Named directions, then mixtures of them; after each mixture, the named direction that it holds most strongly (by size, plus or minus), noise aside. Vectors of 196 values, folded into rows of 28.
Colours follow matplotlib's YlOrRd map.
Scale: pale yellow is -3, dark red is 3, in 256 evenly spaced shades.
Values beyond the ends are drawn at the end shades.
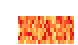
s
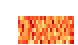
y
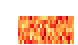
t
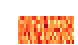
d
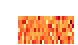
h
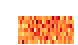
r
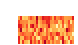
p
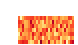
y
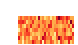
h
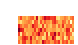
s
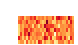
s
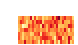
r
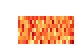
y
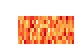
t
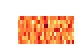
d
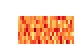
d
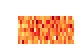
r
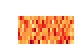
y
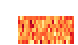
y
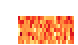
s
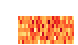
r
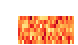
t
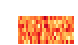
d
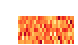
h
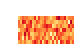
h
